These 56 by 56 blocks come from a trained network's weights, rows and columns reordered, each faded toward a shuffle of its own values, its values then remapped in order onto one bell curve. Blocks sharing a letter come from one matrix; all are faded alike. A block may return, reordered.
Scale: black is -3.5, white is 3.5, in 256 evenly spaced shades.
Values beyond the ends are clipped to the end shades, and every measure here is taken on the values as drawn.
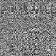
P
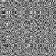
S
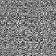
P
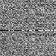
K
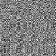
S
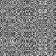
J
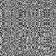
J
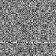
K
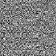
P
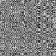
J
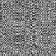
S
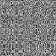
J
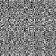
P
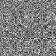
K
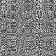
J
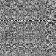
K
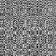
J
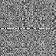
K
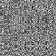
S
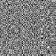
S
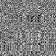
S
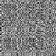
J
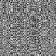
J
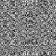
S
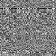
K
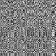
J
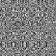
S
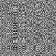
S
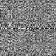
K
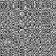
J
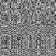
J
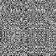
P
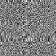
S
